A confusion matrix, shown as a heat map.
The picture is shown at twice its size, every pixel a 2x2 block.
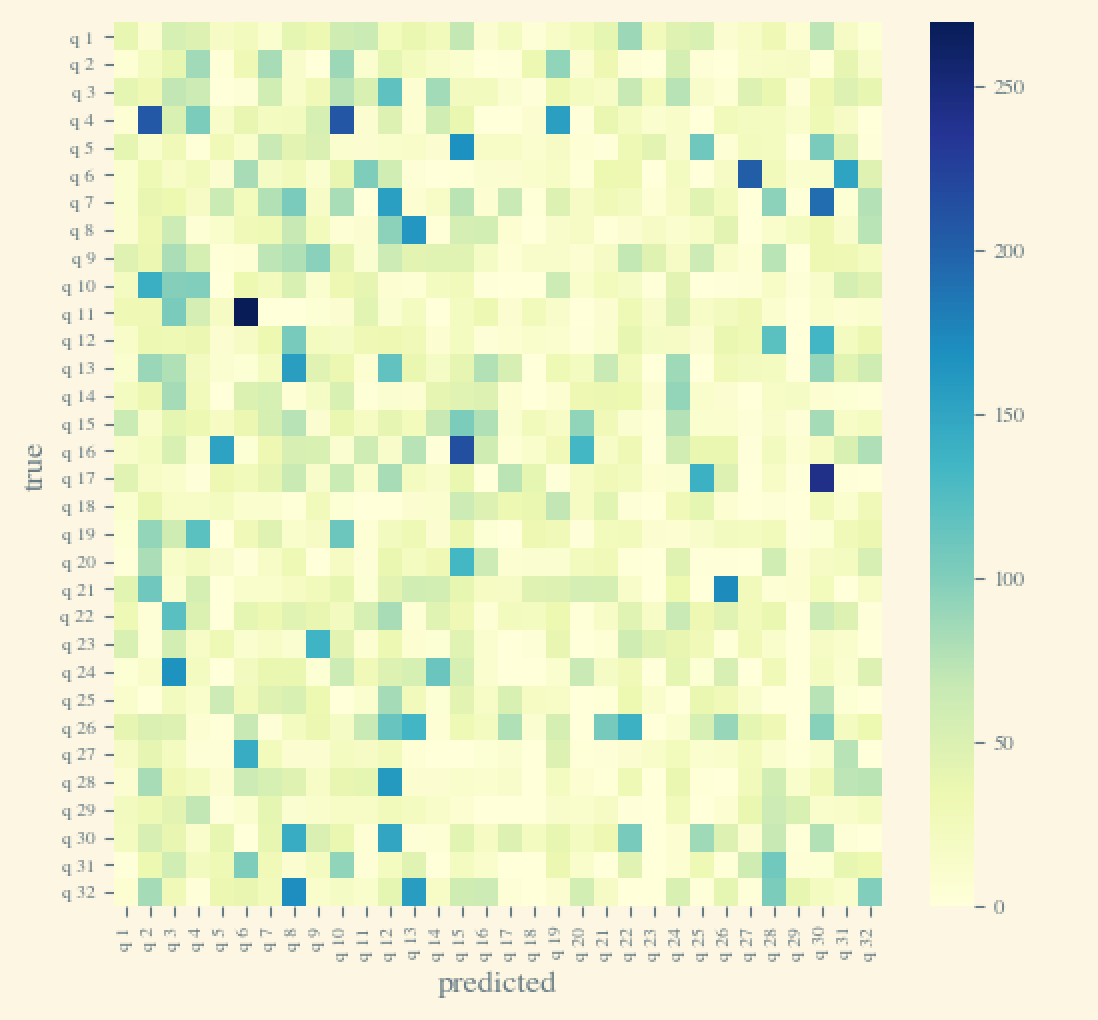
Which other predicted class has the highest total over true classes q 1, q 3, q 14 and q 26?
q 22
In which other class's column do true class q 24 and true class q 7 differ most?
q 30
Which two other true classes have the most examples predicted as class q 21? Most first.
q 26, q 13
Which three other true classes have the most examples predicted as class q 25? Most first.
q 17, q 5, q 30
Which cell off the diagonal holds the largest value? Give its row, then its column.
q 11, q 6
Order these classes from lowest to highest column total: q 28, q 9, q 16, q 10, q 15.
q 16, q 9, q 28, q 10, q 15
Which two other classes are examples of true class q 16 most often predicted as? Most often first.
q 15, q 5
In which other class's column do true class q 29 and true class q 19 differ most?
q 10
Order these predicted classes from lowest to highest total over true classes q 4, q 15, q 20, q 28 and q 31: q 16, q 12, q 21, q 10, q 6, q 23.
q 23, q 21, q 16, q 6, q 12, q 10
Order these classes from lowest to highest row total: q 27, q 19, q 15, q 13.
q 27, q 19, q 15, q 13
